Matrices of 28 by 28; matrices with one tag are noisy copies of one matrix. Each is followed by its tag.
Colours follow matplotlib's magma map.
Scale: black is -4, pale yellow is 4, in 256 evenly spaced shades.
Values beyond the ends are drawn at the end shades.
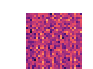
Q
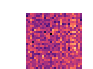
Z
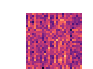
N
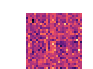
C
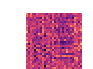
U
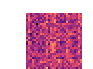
C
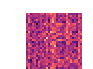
C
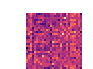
Z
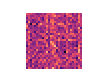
C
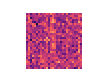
C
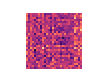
U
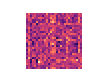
C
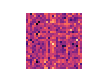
C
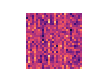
N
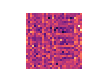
U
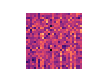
Q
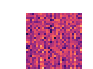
Q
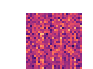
Q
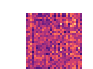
Z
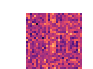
C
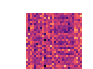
U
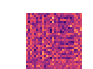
U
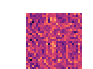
C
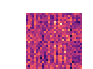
N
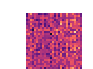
Z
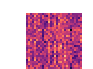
N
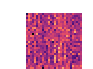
N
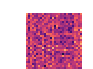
U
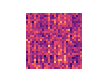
N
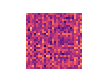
U
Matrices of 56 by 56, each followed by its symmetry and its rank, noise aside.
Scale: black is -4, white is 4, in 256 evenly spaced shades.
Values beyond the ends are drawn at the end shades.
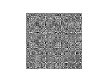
symmetric, rank six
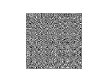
antisymmetric, rank six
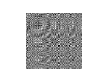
symmetric, rank three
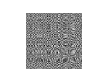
antisymmetric, rank four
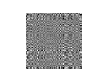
no symmetry, rank three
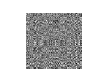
no symmetry, rank six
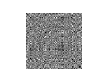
symmetric, rank six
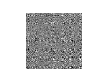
antisymmetric, rank six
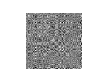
symmetric, rank four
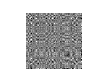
symmetric, rank four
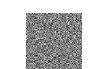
antisymmetric, rank six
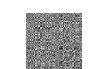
symmetric, rank four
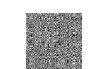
no symmetry, rank six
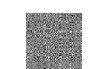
no symmetry, rank six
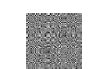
symmetric, rank four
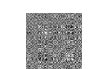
symmetric, rank four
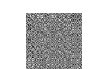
antisymmetric, rank six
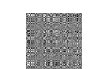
no symmetry, rank three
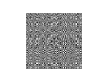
symmetric, rank three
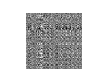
antisymmetric, rank four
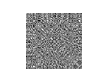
symmetric, rank six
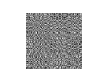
antisymmetric, rank four
